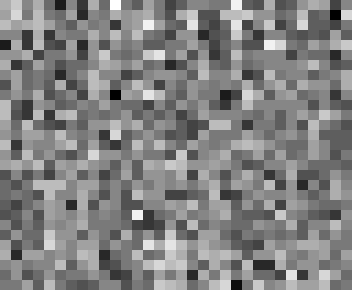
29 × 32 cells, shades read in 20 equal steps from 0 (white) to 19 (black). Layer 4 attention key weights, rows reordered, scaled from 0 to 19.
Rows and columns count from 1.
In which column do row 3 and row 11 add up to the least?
1
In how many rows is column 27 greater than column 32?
11
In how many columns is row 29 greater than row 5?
13
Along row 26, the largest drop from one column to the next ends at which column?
3
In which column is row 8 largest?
6
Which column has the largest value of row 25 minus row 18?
23
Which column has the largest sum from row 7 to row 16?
31
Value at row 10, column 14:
2
